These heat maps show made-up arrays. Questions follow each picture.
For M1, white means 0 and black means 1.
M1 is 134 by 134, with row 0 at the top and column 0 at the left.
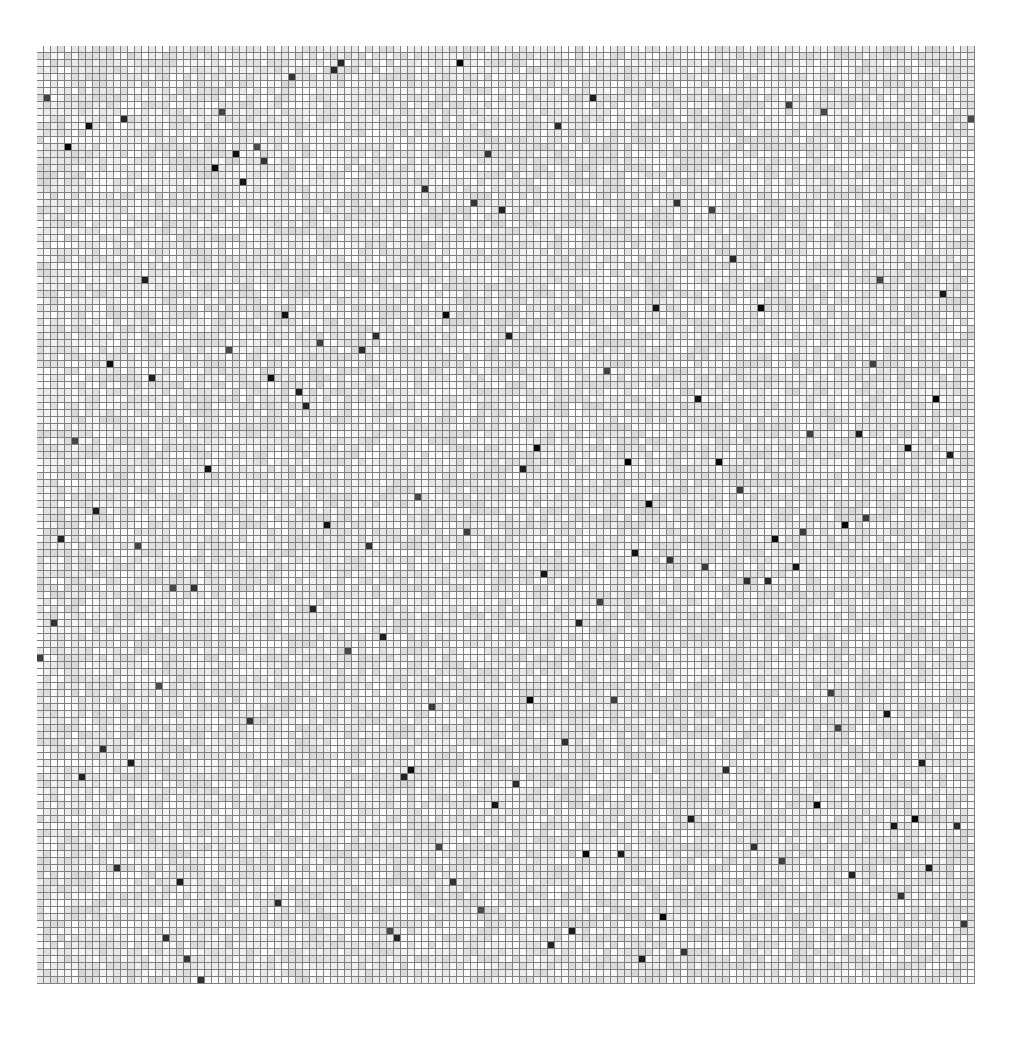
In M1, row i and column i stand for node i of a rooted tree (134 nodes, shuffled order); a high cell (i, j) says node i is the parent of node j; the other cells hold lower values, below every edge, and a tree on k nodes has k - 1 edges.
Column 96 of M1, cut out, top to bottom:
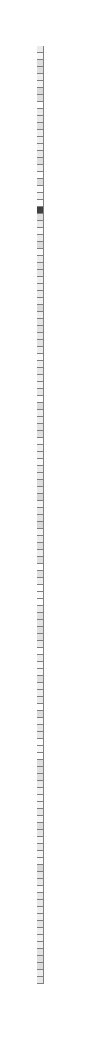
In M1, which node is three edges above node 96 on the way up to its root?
10
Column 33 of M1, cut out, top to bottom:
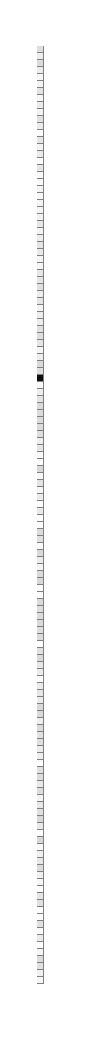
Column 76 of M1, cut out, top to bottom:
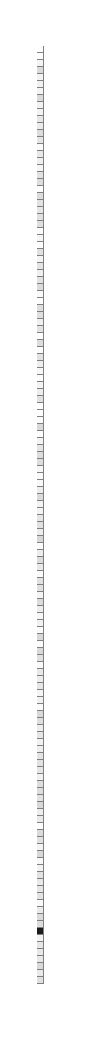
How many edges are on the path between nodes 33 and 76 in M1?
7
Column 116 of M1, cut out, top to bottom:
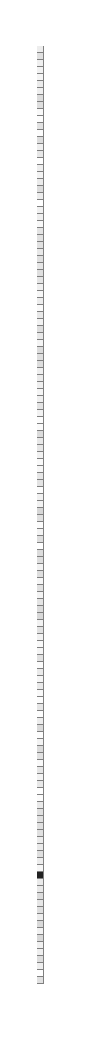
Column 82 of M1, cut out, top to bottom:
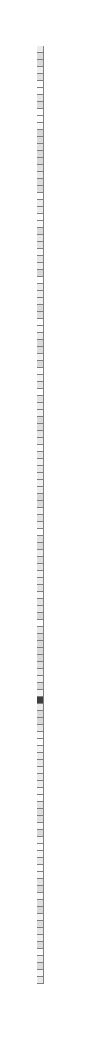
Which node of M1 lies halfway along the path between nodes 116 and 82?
68
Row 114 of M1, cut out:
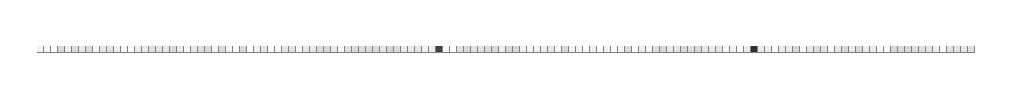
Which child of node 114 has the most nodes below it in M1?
57
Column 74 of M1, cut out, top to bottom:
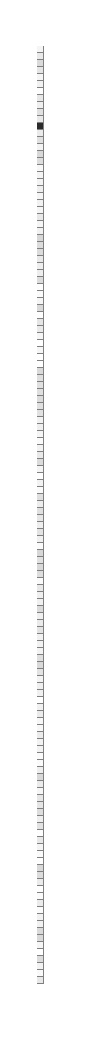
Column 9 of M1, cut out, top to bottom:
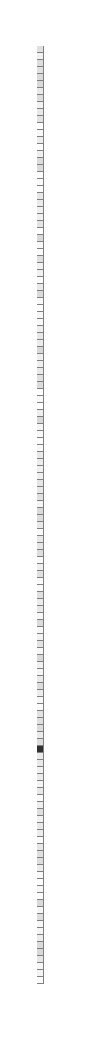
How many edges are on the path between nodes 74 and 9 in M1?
6
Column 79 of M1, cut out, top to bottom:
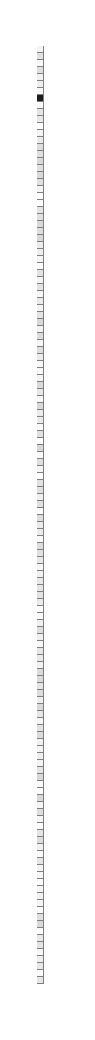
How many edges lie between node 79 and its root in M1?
7
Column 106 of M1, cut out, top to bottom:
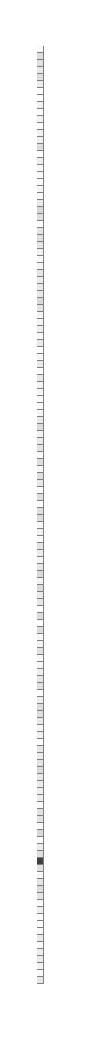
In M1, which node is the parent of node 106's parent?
118
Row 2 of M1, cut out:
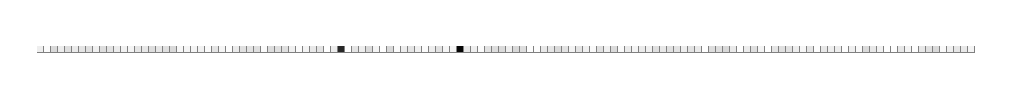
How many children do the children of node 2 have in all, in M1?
4
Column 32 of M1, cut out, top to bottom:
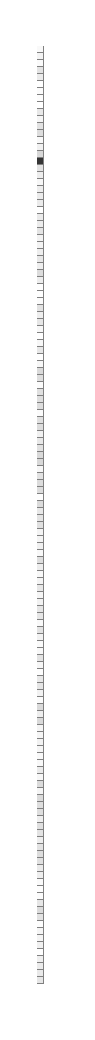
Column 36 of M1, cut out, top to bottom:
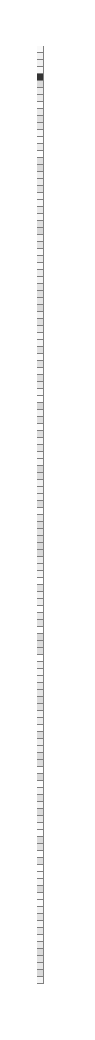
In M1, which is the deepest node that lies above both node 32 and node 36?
71
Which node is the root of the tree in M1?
45
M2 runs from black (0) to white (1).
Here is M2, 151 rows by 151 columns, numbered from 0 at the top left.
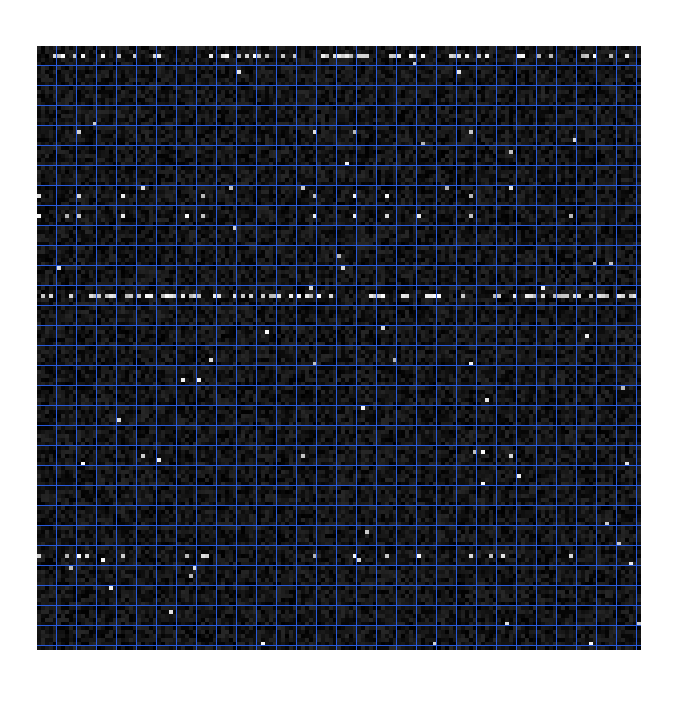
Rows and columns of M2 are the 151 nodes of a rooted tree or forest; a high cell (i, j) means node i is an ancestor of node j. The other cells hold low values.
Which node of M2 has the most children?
62
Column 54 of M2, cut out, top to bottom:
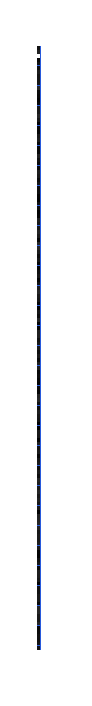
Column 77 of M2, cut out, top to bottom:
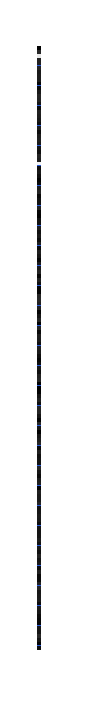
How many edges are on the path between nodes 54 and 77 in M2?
3
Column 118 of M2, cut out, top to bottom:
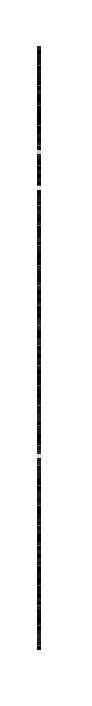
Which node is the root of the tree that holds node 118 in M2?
35
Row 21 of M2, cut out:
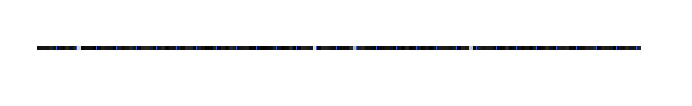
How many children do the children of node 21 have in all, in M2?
2
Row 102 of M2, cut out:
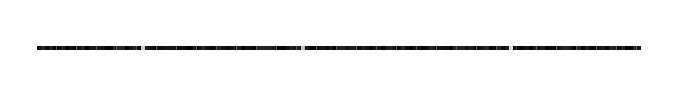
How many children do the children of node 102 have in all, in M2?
1
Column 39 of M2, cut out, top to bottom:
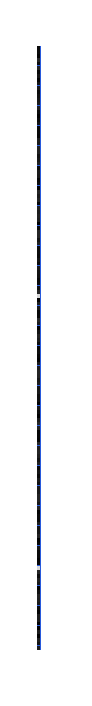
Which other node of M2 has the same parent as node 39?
8
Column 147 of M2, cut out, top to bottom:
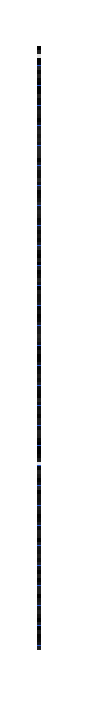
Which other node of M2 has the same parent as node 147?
11
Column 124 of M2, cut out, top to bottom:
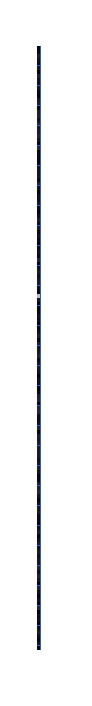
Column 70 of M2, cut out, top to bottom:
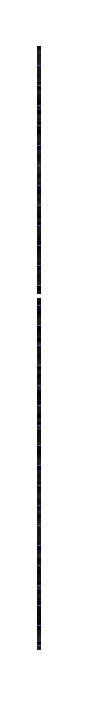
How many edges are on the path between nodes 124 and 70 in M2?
2
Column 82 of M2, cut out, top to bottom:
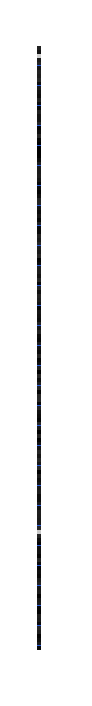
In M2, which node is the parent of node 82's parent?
2
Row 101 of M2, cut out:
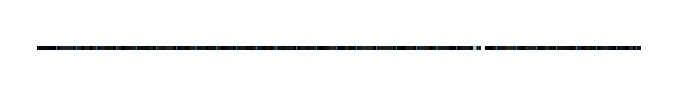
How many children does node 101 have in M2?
1
